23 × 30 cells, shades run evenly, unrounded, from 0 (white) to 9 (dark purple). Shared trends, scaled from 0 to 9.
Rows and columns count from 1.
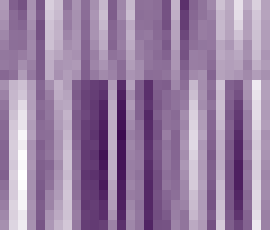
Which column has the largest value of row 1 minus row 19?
3
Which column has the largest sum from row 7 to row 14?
14
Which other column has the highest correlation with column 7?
1
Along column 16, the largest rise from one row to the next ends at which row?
9
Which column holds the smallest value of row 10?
29
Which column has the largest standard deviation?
27
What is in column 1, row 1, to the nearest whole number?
4
